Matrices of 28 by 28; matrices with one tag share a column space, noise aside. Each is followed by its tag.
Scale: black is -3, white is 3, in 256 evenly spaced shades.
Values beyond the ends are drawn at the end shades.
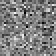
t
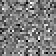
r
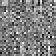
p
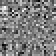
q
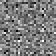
r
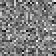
r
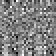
p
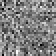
q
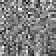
q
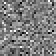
r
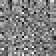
p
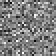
r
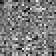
p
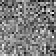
q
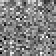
p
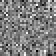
q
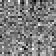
p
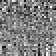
q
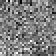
p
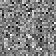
t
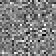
r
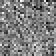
q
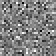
r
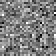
t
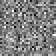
t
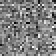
t
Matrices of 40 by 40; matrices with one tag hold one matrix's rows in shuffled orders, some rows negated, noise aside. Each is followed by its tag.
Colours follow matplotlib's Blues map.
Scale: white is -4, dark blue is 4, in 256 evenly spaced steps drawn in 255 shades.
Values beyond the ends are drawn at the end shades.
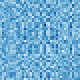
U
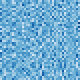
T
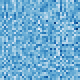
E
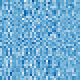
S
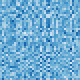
U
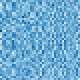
T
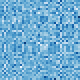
E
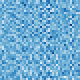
U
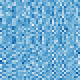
T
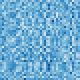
U
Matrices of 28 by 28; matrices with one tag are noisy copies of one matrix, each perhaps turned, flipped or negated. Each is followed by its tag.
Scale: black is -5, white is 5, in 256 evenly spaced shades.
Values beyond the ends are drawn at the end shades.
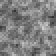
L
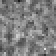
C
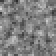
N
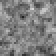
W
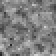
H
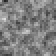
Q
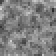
H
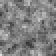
L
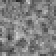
C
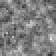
Q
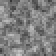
Q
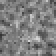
C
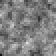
L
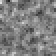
N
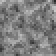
H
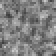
N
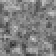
W
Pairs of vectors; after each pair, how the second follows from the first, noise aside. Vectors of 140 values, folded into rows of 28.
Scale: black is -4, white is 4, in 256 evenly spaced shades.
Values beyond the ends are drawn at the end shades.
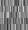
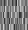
reversed, negated.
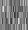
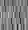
wrapped around, partly zeroed.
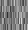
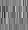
wrapped around, negated, partly zeroed.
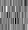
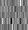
wrapped around, negated, partly zeroed.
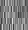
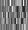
shuffled.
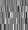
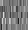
wrapped around, negated, partly zeroed.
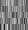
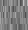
reversed, negated, shrunk.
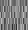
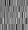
wrapped around, partly zeroed.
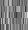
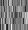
copied.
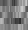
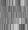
wrapped around, partly zeroed.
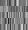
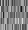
shuffled.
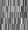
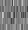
wrapped around, negated, partly zeroed.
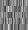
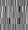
wrapped around, negated, partly zeroed.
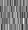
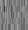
reversed, negated, shrunk.
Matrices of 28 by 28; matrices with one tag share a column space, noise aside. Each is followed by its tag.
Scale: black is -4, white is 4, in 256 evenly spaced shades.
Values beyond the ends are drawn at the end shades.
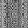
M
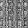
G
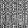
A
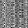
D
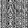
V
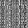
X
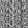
V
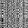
D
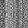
M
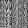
V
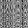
V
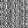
V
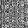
X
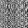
V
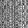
X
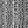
A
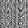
V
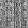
G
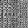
M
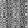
M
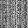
A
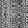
M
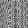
V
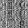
G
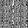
X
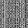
D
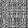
D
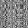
V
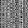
M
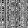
G
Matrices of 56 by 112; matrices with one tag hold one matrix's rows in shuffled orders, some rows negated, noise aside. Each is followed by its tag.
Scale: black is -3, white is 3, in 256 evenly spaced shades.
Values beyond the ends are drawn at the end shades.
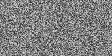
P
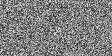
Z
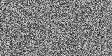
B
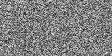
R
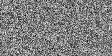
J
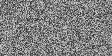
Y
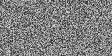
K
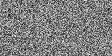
R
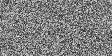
J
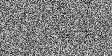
B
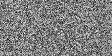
J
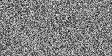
K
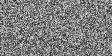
Y
